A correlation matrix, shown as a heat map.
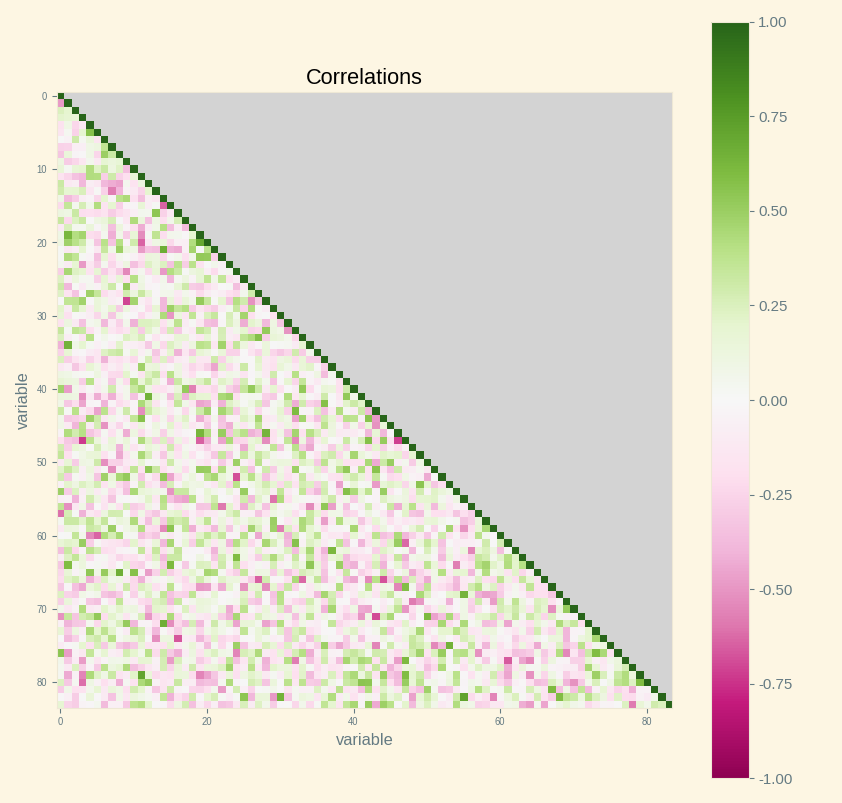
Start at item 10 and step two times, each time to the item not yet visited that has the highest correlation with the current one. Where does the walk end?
8
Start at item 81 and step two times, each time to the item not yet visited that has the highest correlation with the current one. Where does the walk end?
47
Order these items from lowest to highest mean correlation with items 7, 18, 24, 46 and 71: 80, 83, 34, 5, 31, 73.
80, 83, 31, 73, 5, 34
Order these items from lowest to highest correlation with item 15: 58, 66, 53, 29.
66, 53, 58, 29
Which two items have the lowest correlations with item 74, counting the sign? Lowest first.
16, 13
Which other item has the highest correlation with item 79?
11
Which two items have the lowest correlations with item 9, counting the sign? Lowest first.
28, 24
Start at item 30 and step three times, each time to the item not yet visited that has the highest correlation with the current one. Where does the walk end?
68
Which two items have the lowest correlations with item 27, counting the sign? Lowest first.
66, 60
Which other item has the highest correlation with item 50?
71
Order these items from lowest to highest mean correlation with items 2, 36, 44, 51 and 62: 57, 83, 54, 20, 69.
57, 69, 20, 83, 54
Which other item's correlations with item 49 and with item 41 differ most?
23
